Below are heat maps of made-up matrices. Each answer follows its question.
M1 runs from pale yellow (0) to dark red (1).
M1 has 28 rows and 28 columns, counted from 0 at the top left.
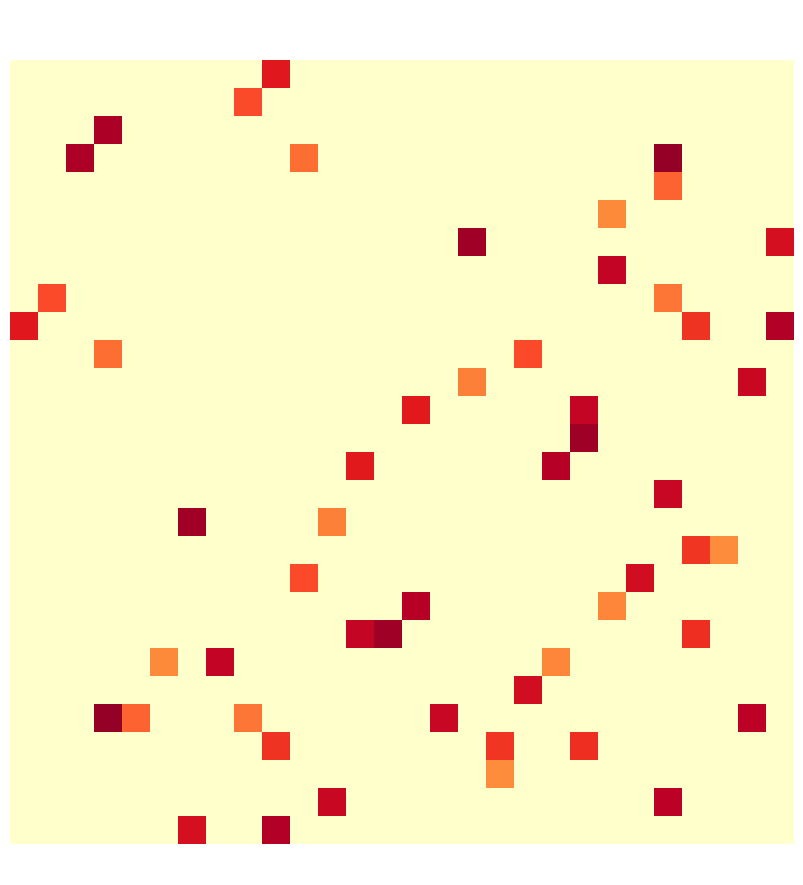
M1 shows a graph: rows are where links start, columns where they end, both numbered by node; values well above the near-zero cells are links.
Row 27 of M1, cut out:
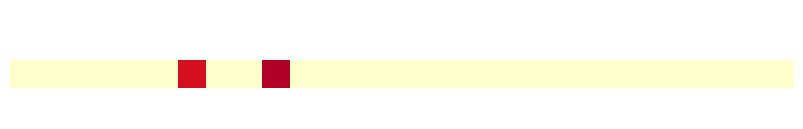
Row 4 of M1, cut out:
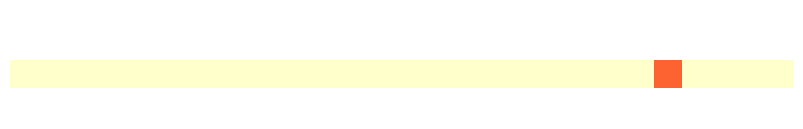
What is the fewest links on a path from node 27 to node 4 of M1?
6
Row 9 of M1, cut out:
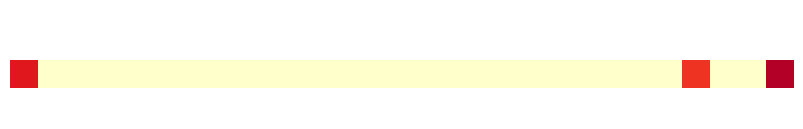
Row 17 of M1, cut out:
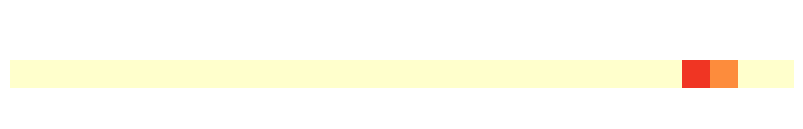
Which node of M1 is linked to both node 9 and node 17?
node 24
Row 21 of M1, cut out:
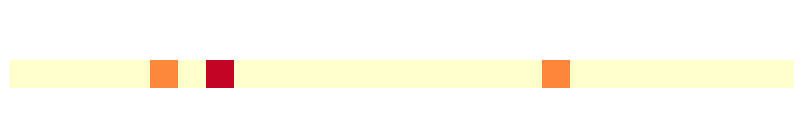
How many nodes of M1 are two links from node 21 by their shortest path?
1
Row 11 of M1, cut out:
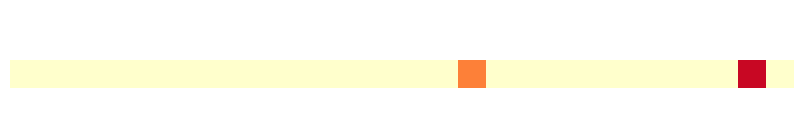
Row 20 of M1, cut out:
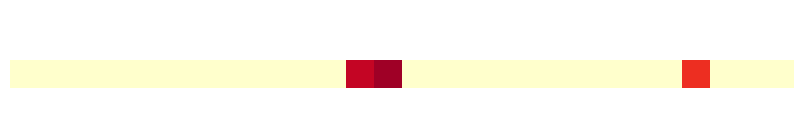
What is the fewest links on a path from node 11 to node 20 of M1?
6
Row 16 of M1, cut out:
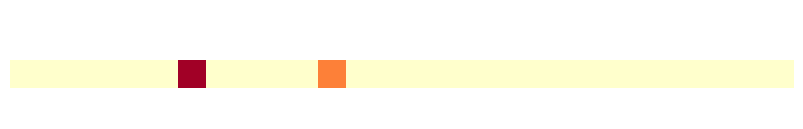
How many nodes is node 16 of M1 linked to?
2
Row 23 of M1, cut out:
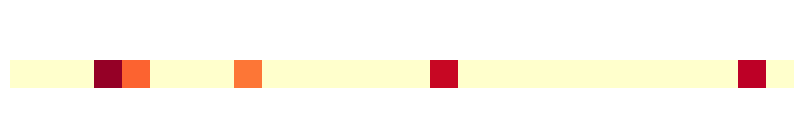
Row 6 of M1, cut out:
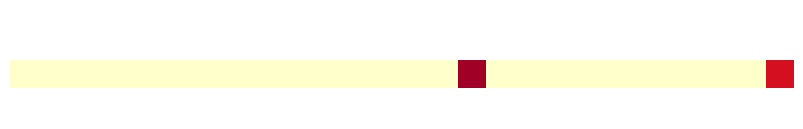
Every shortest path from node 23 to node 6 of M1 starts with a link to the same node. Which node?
node 26
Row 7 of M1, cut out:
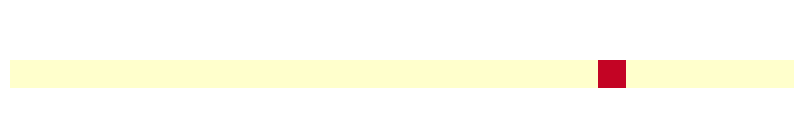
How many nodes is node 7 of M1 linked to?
1
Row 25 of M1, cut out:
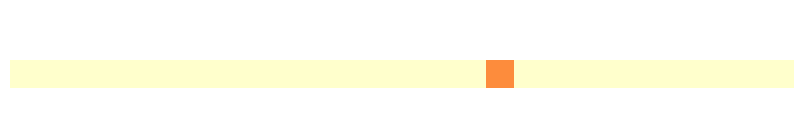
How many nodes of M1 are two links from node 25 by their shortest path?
1
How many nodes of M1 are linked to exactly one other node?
10
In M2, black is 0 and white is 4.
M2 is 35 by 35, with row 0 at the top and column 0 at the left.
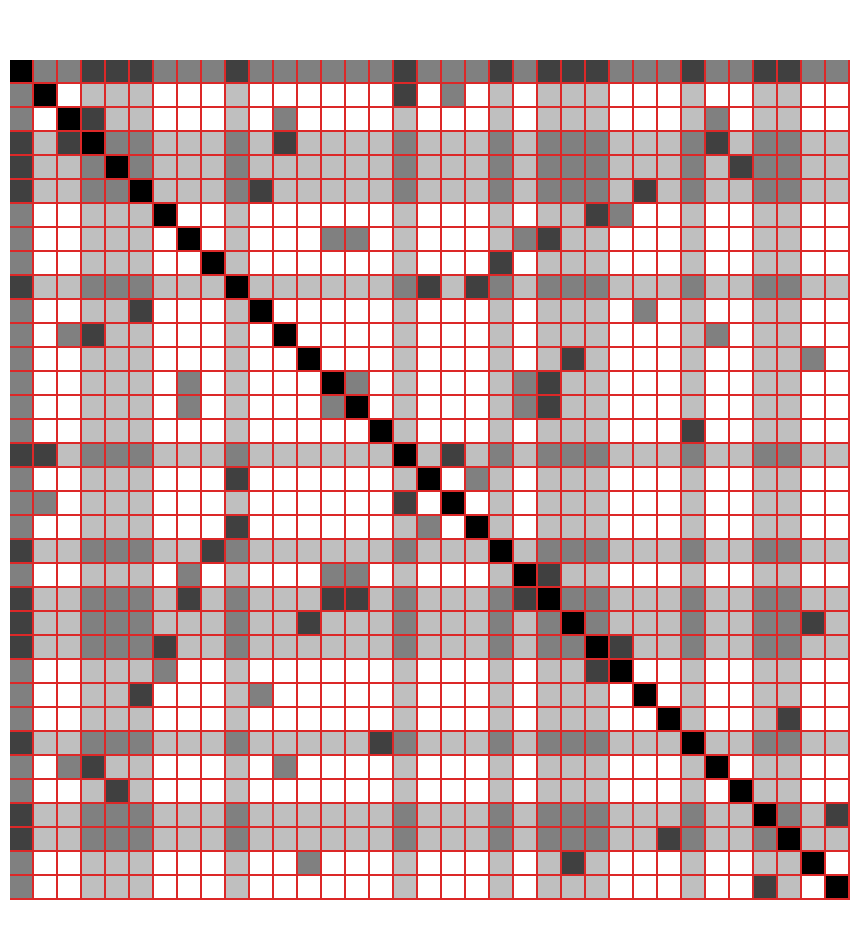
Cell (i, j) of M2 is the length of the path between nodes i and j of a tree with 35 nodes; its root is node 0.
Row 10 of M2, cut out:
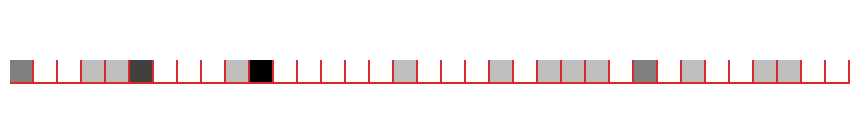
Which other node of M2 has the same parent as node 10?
26
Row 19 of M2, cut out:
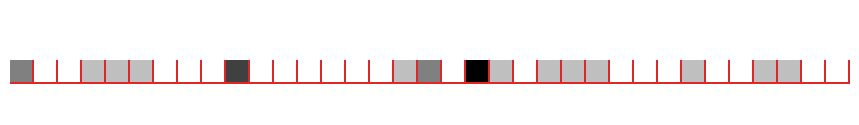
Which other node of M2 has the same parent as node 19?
17
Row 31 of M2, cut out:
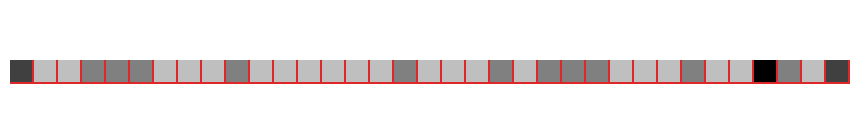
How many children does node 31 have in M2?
1
